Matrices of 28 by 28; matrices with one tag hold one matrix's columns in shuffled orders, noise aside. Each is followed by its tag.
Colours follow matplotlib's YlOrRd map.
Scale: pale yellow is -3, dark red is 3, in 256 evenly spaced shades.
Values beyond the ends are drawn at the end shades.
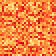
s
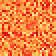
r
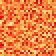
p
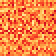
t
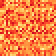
t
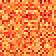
p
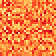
t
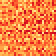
t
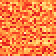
s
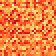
t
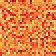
p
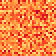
p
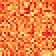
r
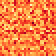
t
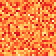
r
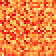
t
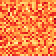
s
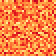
p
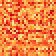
t
